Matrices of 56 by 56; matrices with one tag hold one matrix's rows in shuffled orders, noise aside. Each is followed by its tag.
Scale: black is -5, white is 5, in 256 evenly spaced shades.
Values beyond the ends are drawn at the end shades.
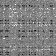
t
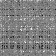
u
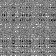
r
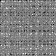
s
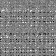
s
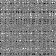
s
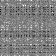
s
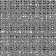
s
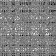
r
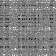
t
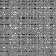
t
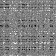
t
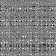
s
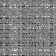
t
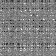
u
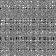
s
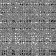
r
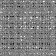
u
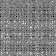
s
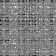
t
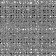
s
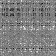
u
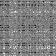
t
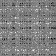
r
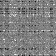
t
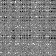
r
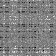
t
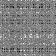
u
